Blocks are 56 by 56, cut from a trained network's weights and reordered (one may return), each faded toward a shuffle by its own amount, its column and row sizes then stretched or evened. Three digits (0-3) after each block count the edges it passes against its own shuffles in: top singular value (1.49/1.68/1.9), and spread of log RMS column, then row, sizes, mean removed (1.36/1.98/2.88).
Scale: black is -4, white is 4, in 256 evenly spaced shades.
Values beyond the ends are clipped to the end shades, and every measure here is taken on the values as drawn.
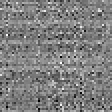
2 2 0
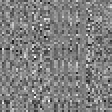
3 3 0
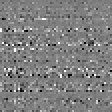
0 0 3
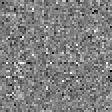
0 1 1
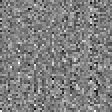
2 2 0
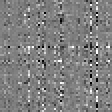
3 3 1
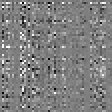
3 3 2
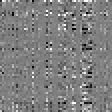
2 3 2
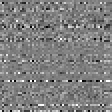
3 0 3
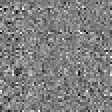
2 2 2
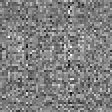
2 2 1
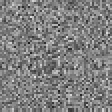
2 1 0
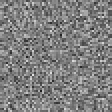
3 1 0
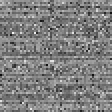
2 0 0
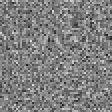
1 0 0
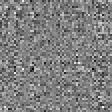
2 2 1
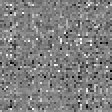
0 1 1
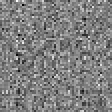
2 2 0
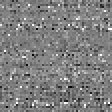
0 0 2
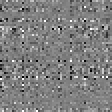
1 2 3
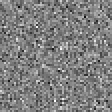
0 1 0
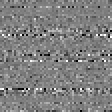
1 0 3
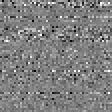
0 0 3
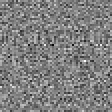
3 0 2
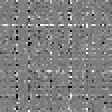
2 2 2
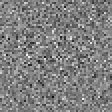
1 0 1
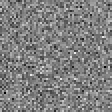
1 0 0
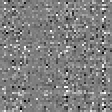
0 2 0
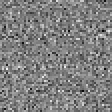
1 0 2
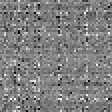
1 2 1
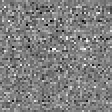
0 0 2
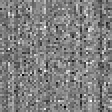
2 1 1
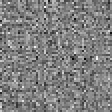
2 2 1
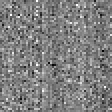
1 1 1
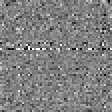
2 1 2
